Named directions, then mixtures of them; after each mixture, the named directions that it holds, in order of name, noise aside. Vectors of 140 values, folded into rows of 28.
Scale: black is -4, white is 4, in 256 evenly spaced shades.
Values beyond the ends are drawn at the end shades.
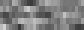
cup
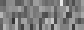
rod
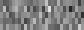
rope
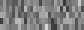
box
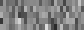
box.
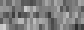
box, cup.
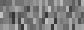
rod, rope.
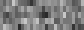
box, cup, rod.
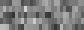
box, cup, rope.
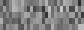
box, rope.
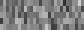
box.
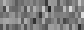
rope.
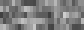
cup.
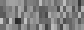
box.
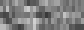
cup.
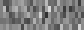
rope.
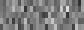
box, rod.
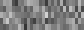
box, cup, rope.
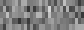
box, cup, rope.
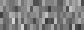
rod, rope.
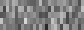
box, cup, rope.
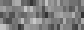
cup, rope.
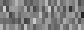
rope.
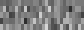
box, rope.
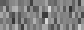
rod, rope.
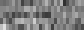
box, cup, rod.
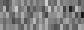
rope.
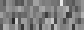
rod.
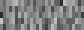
box, rod.
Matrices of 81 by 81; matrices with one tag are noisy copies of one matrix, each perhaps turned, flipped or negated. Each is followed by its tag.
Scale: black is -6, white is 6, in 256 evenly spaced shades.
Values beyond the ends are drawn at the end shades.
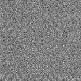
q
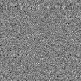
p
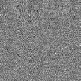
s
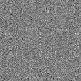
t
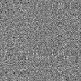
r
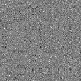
t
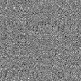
r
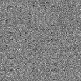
t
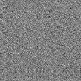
q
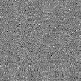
s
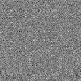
t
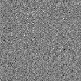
q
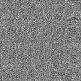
s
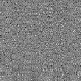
s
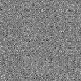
t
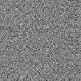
q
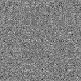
t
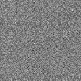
q
